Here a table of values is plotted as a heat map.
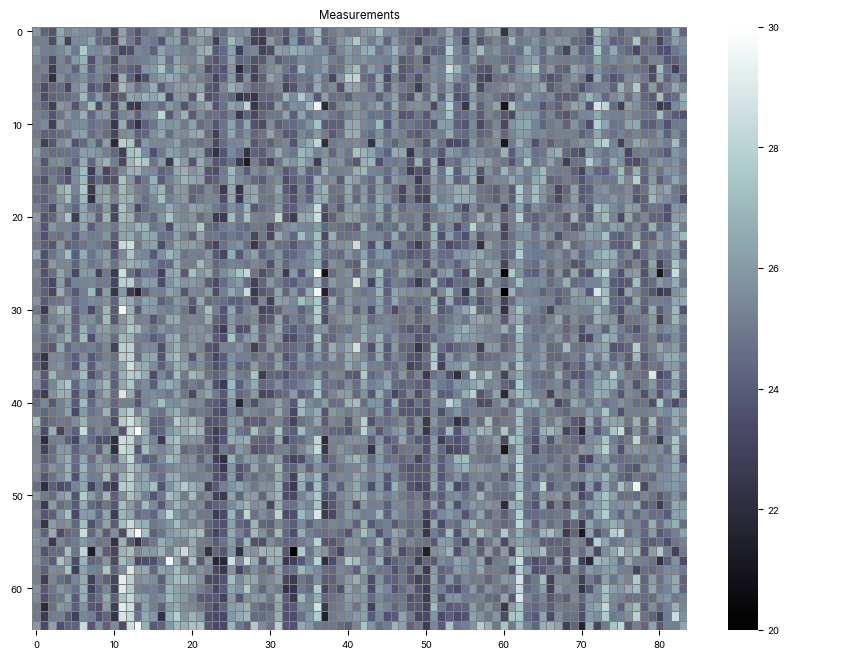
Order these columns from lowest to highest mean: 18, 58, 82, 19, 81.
81, 58, 19, 82, 18
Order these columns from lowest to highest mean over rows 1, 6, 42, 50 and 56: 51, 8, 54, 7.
54, 7, 8, 51
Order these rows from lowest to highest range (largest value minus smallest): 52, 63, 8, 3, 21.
3, 21, 52, 63, 8
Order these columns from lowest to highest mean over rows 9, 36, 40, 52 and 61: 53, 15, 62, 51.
15, 51, 53, 62
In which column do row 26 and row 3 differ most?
37
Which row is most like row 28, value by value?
8
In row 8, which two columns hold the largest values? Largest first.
36, 72
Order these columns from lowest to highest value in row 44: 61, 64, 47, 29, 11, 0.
64, 29, 0, 47, 61, 11
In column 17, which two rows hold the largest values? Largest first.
57, 52
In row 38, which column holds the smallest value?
24
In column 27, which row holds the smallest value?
14
